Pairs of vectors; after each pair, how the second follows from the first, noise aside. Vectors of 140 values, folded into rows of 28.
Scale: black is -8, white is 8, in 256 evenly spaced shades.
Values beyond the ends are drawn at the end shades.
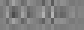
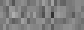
negated.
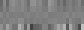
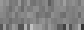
negated.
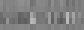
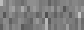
shuffled.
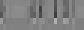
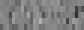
shuffled.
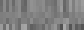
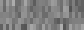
negated.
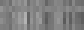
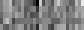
wrapped around, negated, scaled up.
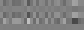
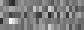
wrapped around, negated, scaled up.
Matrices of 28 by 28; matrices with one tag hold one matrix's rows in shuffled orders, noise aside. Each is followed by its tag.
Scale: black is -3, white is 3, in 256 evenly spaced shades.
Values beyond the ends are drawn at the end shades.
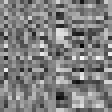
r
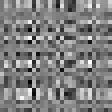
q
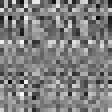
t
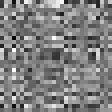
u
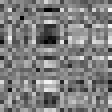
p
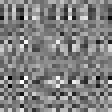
t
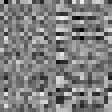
r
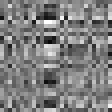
p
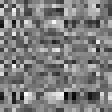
u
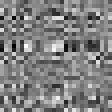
u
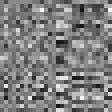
r
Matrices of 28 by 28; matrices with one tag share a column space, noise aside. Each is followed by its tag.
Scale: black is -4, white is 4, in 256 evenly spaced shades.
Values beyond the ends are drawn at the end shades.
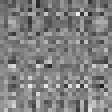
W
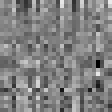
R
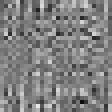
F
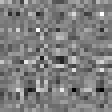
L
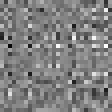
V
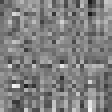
W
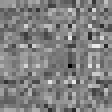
V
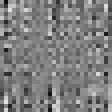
F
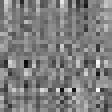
R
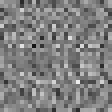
V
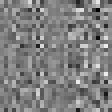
V
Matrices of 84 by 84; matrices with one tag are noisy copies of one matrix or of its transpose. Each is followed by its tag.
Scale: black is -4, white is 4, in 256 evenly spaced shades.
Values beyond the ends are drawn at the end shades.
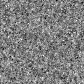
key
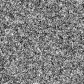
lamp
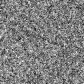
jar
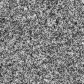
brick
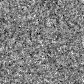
brick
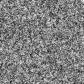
brick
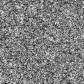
lamp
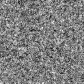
brick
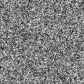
key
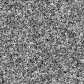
key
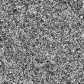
lamp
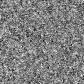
jar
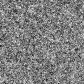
lamp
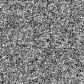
key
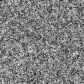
jar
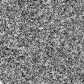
brick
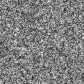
brick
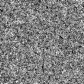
lamp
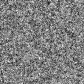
key
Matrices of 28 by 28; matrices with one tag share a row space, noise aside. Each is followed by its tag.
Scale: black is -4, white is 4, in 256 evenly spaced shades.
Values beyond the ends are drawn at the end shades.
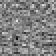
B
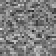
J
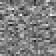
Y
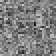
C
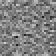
B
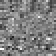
Y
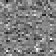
C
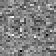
Y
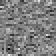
Y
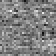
B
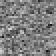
Y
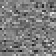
B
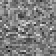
C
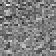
C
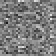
C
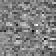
B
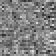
B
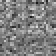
J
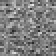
J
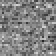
B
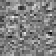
Y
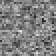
B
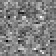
C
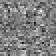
C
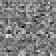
C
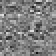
J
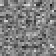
C
